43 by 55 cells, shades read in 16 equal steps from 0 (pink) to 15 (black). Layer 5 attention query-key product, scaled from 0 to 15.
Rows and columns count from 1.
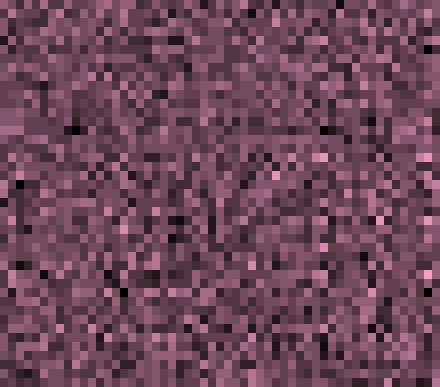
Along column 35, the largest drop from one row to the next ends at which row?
20
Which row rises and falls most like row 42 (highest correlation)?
22
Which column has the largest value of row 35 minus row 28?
41
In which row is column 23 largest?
25
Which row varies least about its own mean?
17
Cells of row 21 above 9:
16
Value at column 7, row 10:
10
